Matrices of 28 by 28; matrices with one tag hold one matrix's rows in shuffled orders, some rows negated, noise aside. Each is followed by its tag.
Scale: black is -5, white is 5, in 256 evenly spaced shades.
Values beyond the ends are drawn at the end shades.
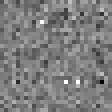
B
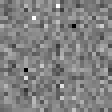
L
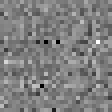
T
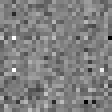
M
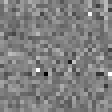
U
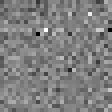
U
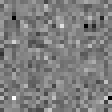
M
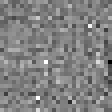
U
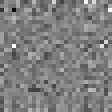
M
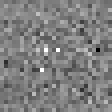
T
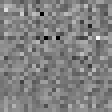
T
